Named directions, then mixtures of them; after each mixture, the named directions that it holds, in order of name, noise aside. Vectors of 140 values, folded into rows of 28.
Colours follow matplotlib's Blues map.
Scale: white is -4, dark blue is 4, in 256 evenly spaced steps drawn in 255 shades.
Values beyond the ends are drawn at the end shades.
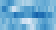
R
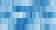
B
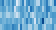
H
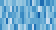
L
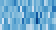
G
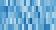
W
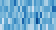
G.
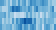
B, R, W.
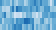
B, H, R.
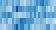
B, L.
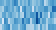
G.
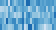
L, R, W.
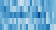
L, R, W.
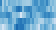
B.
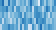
G, H, W.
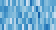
W.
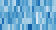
G, H, W.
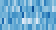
G, R, W.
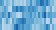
B, L.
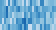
B, G, W.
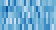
W.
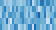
L.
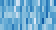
H.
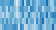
H, W.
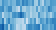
B, G.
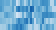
B, H.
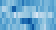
R.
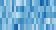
B, H, L.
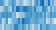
B, G, L.
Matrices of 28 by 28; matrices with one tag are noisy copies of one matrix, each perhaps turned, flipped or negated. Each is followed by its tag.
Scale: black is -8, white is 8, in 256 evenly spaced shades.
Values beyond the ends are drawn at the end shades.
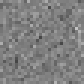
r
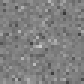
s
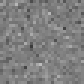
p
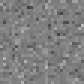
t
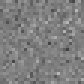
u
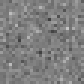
p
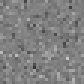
p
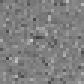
s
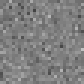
u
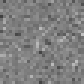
s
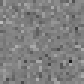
t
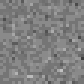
t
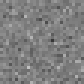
p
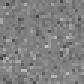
t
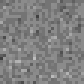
t
